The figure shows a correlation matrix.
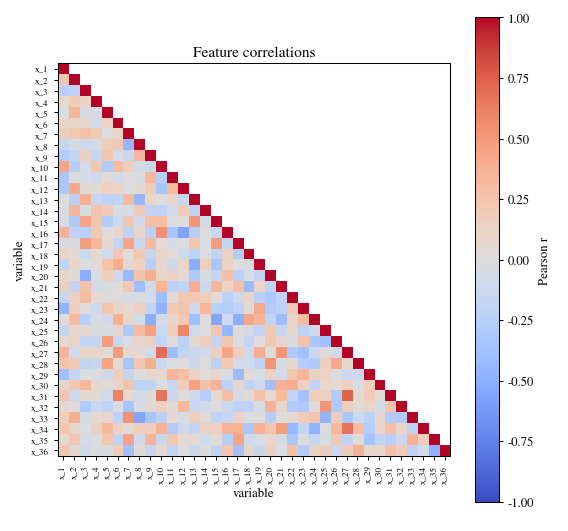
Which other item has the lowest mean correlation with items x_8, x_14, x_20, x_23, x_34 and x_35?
x_13
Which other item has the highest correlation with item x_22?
x_30
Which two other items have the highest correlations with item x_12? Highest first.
x_25, x_2
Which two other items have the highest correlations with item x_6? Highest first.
x_31, x_27
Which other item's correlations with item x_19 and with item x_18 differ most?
x_34
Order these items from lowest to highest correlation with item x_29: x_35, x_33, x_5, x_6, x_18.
x_35, x_33, x_5, x_18, x_6
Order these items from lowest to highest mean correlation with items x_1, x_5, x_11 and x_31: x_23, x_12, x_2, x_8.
x_23, x_8, x_12, x_2
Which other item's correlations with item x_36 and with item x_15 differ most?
x_17
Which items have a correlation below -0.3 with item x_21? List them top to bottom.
x_8, x_18, x_24
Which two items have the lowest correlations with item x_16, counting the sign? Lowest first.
x_12, x_25
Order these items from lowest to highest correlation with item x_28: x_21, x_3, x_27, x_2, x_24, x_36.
x_24, x_3, x_21, x_27, x_2, x_36
